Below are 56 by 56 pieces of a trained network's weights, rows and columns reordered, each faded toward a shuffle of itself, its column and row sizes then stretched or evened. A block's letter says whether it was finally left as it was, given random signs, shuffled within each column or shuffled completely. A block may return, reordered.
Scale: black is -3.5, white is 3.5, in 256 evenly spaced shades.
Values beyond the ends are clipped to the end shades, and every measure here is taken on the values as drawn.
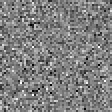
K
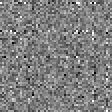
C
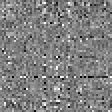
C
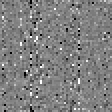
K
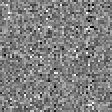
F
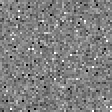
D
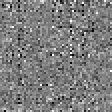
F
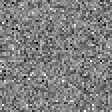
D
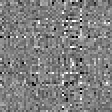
C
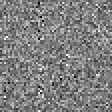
K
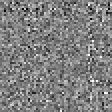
F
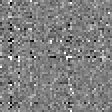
F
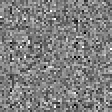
F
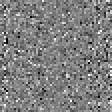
K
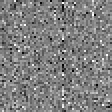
K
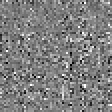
F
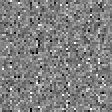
K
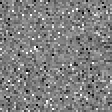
D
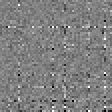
F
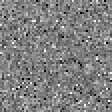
D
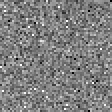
D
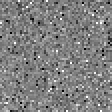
D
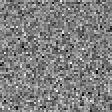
D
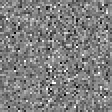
K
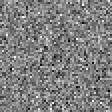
D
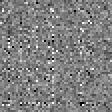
F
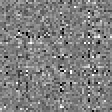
F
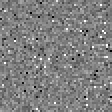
D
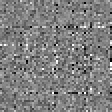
F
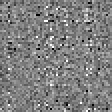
F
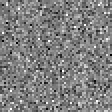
D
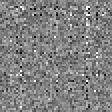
F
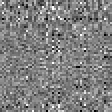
C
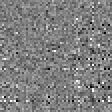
F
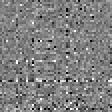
C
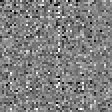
F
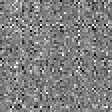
C
